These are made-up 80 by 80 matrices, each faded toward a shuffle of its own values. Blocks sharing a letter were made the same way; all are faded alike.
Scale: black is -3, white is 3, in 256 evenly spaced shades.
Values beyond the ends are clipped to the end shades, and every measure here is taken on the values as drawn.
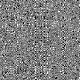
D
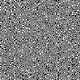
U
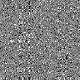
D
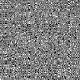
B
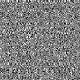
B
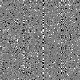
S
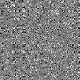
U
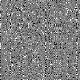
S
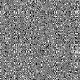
D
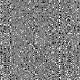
S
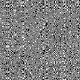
S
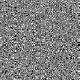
D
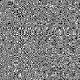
B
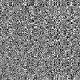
B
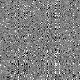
S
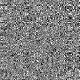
B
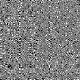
U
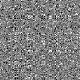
B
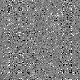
U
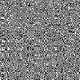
B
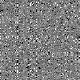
U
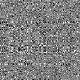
B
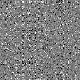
U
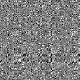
B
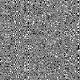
D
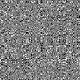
B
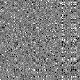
D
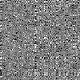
S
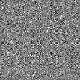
B
